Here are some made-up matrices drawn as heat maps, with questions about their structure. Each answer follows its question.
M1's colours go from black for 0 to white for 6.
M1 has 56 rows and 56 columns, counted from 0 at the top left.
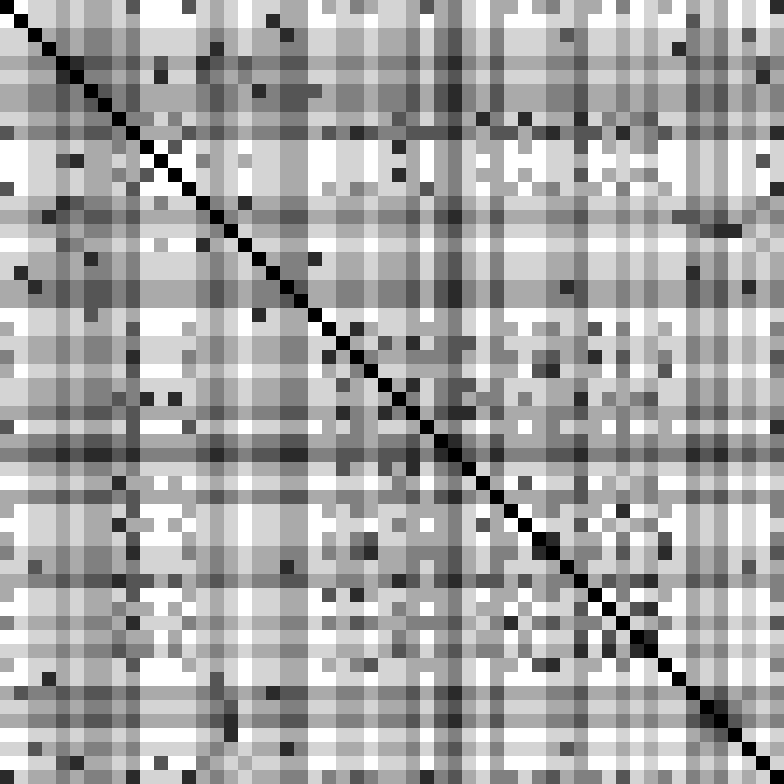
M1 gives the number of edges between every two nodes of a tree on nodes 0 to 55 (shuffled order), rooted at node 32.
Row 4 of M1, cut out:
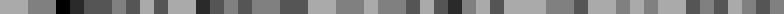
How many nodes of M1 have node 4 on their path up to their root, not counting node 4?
5
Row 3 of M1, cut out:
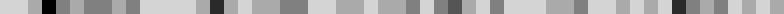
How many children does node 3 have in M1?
1
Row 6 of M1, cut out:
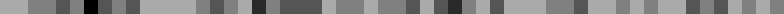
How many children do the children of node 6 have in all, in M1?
1
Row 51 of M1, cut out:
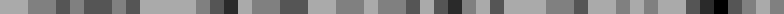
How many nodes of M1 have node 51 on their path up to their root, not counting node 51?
3
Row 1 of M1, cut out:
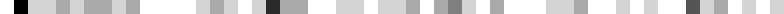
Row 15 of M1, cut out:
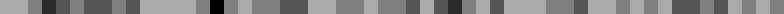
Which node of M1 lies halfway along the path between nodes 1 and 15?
49
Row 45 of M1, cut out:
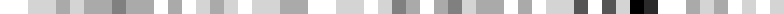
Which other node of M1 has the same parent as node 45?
43
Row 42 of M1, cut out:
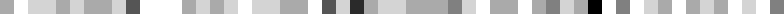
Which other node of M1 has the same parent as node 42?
23
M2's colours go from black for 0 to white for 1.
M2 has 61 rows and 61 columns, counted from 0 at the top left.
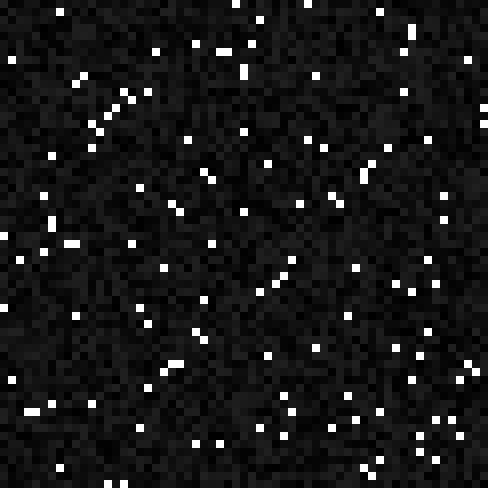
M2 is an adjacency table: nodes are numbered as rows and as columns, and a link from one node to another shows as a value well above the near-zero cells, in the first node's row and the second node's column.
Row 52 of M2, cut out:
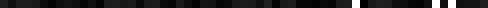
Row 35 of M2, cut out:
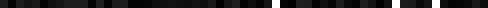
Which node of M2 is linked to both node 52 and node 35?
node 54
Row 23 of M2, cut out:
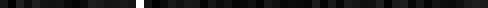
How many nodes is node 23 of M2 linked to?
1
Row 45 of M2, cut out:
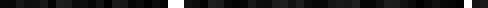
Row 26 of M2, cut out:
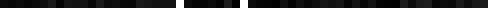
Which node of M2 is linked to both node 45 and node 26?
node 22
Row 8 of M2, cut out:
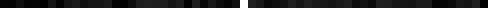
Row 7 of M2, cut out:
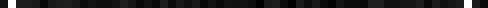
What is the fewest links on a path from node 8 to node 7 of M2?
6
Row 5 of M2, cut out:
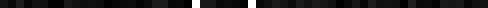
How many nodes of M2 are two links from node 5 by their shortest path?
2
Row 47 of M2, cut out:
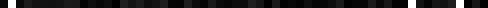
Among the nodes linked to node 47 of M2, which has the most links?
node 51
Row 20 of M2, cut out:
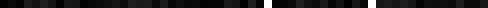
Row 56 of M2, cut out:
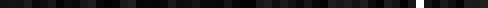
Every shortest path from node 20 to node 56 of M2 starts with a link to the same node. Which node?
node 33
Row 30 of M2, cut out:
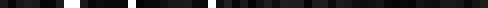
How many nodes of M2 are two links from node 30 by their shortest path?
4
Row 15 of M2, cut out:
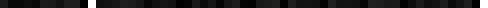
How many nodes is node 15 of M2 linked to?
2
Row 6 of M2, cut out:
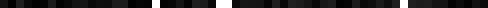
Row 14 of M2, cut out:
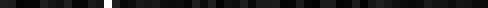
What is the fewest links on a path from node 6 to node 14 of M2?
6
